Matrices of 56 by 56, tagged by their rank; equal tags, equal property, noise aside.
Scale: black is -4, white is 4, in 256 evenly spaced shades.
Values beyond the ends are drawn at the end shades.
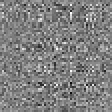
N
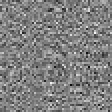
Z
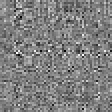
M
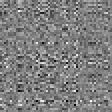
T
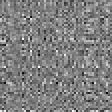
M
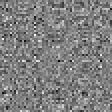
Z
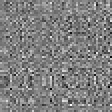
M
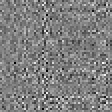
T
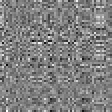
M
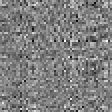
N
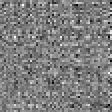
Z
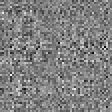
N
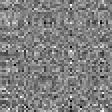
M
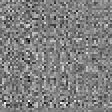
M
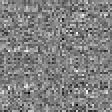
M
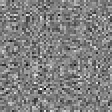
Z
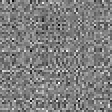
M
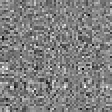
Z
